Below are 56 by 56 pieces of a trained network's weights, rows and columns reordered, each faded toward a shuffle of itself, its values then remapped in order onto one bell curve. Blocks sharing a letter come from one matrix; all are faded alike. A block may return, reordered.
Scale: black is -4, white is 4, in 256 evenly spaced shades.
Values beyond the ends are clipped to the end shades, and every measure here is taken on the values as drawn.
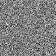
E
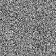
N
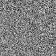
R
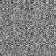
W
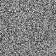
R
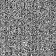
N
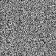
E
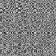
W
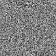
E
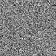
R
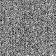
N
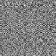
W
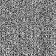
N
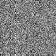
E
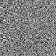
W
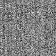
N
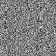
E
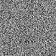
R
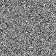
R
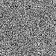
R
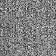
N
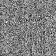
N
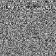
W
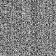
N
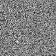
E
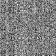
N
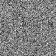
E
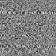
W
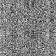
N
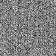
N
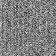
N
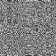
W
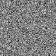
E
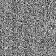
N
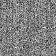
N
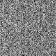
N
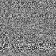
W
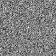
E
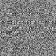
W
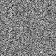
E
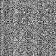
N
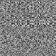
W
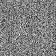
N
